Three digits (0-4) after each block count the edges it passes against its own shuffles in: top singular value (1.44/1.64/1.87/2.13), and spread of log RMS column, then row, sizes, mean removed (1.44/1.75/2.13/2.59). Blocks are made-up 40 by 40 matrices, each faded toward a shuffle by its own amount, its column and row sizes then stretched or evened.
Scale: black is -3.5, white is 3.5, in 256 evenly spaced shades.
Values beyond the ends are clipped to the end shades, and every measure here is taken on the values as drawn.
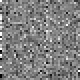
1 3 0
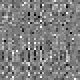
4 2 0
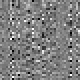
4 4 0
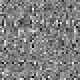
2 2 2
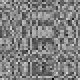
4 0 0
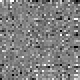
3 2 3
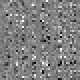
2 4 1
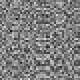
4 0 0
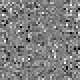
0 3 0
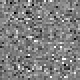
2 0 1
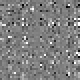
3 3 2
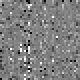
1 3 0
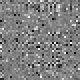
3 2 0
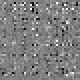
0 3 3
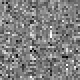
1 2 0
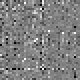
3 3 1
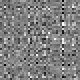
4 4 2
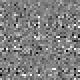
0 1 3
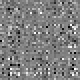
1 3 4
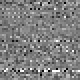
1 0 4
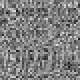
3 1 1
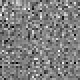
3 2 1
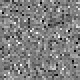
1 0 0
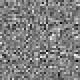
3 1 2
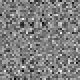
2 0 2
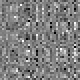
4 3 0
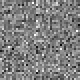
3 1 0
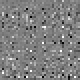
0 3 3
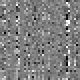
2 4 0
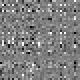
2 4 3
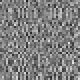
4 2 1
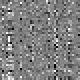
3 4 0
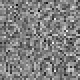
2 1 0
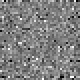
2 0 2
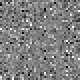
1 2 0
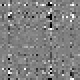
1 3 3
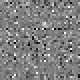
1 2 2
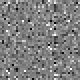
2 2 0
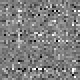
1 2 3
